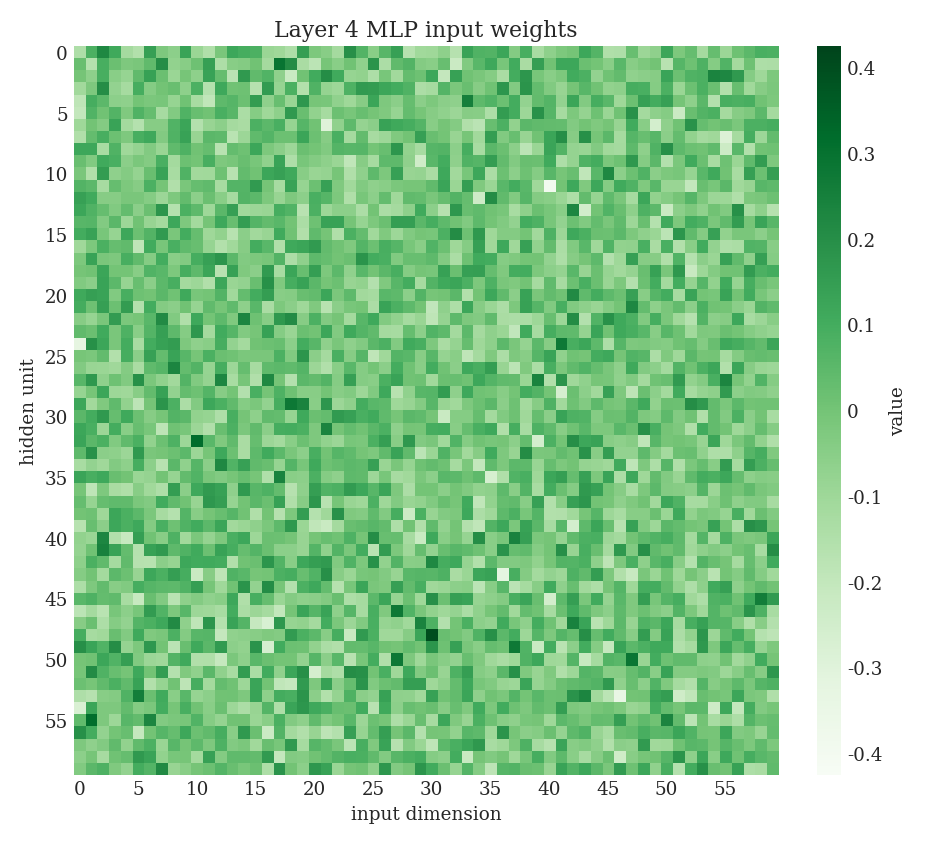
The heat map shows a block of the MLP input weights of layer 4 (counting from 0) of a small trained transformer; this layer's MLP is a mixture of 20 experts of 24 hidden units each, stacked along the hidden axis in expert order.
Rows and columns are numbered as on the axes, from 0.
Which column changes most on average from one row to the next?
18
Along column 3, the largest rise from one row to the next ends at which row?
41
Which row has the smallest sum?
38
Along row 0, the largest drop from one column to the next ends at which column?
28
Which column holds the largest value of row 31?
21
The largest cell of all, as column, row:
30, 48
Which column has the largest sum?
42
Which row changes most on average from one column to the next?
47
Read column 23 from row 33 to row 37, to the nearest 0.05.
0.05 0.05 0.05 0.15 -0.1
